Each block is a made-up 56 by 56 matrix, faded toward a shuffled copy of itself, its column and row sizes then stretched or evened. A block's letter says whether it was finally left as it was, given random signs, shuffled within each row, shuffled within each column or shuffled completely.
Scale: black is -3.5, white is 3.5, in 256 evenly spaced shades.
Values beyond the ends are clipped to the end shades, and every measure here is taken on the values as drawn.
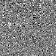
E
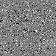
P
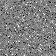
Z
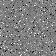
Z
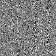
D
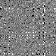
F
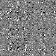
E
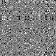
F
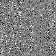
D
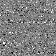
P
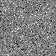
Z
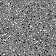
Z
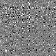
F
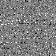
P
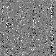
D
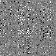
E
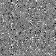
D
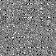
E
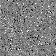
Z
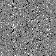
D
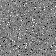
Z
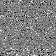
P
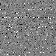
P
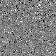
P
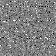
P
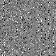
D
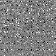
E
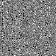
D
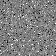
Z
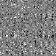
F
